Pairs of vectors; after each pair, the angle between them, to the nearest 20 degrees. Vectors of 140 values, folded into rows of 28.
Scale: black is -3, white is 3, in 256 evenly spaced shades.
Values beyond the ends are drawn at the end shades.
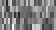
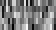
140 degrees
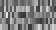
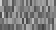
100 degrees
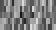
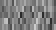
40 degrees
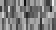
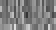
80 degrees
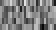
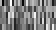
80 degrees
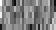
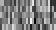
60 degrees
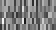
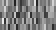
40 degrees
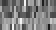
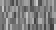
100 degrees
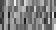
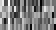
120 degrees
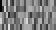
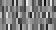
60 degrees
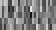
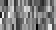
120 degrees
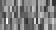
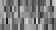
160 degrees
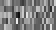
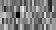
40 degrees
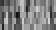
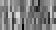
140 degrees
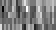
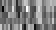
20 degrees
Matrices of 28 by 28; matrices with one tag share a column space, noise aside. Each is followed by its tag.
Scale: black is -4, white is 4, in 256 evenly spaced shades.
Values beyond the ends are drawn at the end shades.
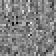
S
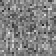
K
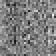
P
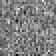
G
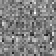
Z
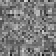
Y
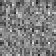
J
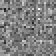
P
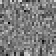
Y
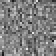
Y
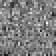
J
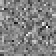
P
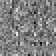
J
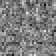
J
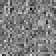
G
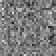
P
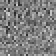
P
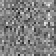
P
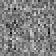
K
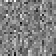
Y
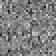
Z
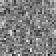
G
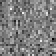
G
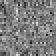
J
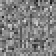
K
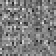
P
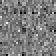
J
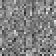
G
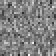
J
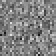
Z
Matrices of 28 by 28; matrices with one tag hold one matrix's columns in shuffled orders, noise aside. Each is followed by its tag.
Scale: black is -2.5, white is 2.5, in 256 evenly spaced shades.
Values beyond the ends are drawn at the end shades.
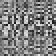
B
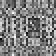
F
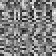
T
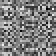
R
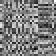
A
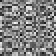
R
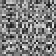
A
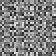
R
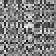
A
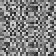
R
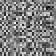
R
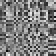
T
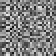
R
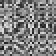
A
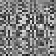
B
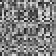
T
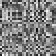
T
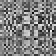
B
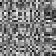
T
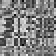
F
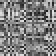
T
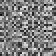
R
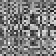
B
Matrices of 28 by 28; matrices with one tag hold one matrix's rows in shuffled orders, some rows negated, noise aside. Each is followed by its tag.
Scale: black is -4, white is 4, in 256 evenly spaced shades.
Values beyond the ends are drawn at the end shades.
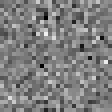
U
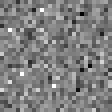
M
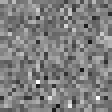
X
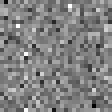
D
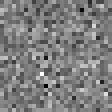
U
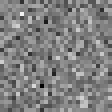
M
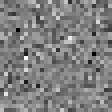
D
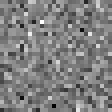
M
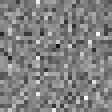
X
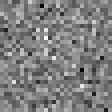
U
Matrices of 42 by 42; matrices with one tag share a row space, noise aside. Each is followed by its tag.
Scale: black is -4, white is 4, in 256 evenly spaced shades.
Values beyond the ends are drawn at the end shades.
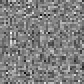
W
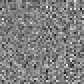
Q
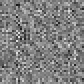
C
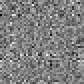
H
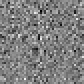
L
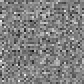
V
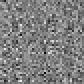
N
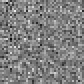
W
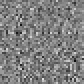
C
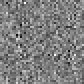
C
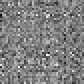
V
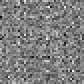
V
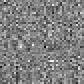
N
